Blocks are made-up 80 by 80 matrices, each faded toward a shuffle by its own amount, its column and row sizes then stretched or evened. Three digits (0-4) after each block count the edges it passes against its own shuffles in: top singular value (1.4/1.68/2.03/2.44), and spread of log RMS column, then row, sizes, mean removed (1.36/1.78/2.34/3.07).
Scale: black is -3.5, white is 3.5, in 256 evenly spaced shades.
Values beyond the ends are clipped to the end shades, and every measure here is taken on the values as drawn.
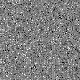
2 0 0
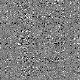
1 3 3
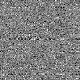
2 0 2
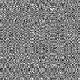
4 0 2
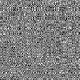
4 0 2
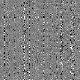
3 4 1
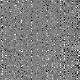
0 4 2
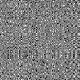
4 2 0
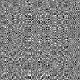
4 3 2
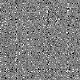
2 3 3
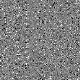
2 2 0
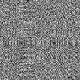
4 0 2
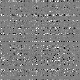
3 3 4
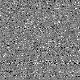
0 0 3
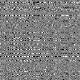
4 1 4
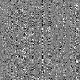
3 3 0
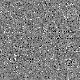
1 1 2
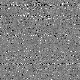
1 0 3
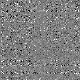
1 3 3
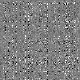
1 4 3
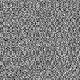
4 0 0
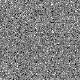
1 2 0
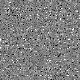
1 1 2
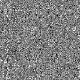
2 2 1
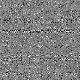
2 1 3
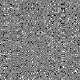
3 2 1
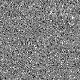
2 0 0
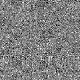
2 1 1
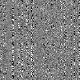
3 4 0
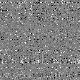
2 1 3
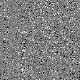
1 3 1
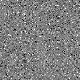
2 1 0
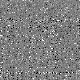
1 1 3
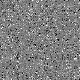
2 2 0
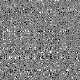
3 1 3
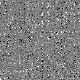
2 2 1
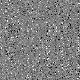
2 2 0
